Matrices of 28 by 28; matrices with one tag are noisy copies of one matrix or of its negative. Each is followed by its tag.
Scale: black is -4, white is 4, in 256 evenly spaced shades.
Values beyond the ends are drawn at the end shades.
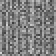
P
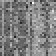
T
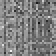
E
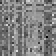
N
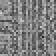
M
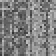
T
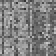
T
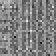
M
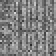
M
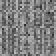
P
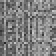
E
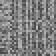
M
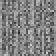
P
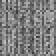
P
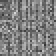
M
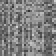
N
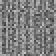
P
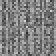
P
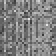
E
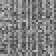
M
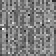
P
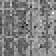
T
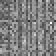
M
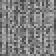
P
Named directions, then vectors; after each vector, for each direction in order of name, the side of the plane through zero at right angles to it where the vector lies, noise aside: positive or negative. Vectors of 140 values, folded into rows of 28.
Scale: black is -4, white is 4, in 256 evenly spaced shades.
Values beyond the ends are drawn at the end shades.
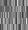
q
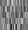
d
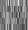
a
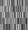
positive, negative, negative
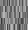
positive, negative, positive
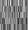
positive, negative, negative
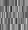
negative, negative, positive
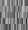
positive, negative, negative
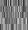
negative, positive, positive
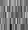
positive, positive, negative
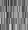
negative, negative, positive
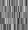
positive, negative, negative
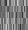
positive, positive, positive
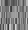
negative, negative, positive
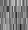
positive, positive, positive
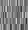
positive, positive, negative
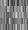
negative, negative, negative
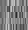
positive, positive, positive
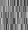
negative, positive, negative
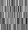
positive, negative, negative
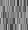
negative, positive, negative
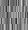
negative, negative, positive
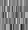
positive, positive, negative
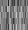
negative, negative, negative
